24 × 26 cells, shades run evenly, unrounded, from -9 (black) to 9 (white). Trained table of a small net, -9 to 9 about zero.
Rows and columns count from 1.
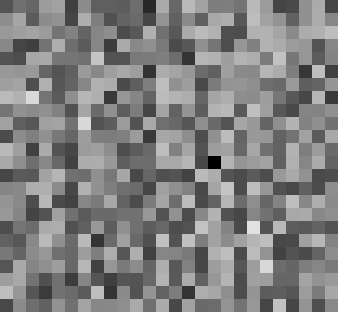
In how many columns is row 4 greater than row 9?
13
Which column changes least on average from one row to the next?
6
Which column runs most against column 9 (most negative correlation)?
16
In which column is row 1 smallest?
12
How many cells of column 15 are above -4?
21
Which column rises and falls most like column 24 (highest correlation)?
26
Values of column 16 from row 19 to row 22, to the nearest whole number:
0 -4 -4 -2
